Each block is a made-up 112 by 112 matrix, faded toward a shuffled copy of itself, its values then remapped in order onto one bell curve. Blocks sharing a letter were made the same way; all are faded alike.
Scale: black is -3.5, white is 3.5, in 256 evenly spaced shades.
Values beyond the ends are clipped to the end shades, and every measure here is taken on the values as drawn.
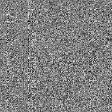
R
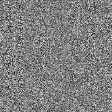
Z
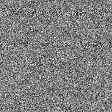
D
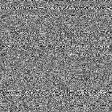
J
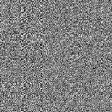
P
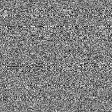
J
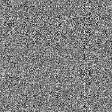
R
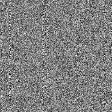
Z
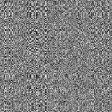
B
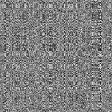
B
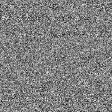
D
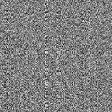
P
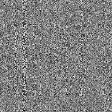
R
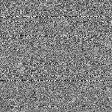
J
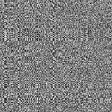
B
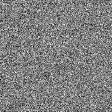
D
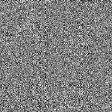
R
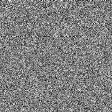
D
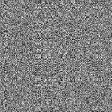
P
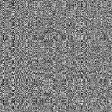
B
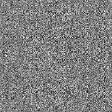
R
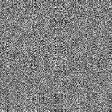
P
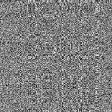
P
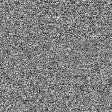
D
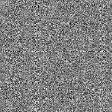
R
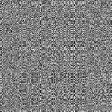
B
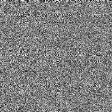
R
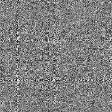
R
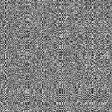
B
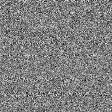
D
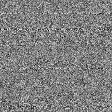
D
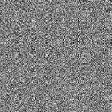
P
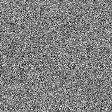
D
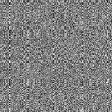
B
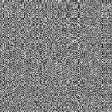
B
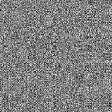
P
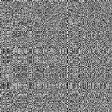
B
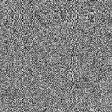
P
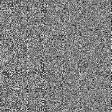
R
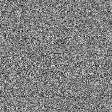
D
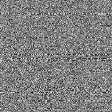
J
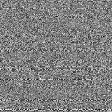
J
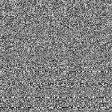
J
